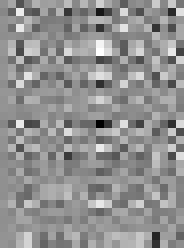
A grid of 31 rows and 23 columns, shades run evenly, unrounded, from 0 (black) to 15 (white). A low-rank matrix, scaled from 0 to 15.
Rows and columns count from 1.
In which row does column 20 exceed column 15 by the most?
20
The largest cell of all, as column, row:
13, 7
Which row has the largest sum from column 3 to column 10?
17
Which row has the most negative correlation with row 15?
30
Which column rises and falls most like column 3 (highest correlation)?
16
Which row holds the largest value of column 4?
10
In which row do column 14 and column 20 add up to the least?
4
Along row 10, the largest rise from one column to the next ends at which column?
21
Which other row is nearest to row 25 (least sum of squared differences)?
12
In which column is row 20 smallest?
9
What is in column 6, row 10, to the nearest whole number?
6
